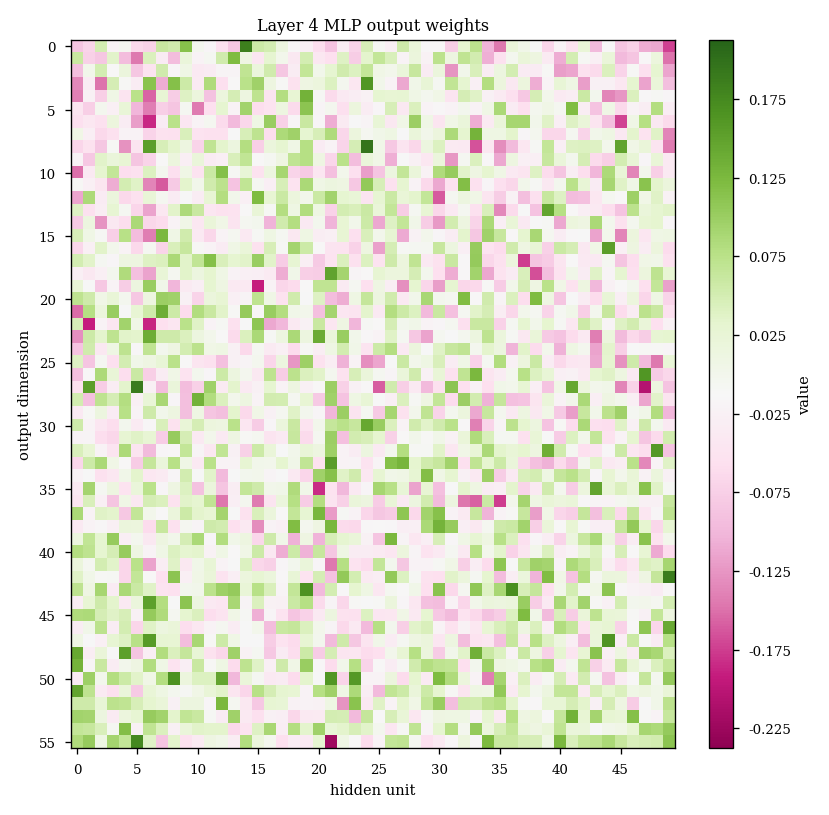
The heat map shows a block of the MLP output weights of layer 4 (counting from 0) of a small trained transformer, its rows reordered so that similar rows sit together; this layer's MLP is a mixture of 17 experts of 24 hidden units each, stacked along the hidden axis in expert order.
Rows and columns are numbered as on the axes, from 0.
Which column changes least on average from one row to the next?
28
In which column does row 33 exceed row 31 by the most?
26
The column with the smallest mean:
45
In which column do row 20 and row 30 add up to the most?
24
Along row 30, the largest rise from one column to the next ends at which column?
42
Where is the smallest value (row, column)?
55, 21
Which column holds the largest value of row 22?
15
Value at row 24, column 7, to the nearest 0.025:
0
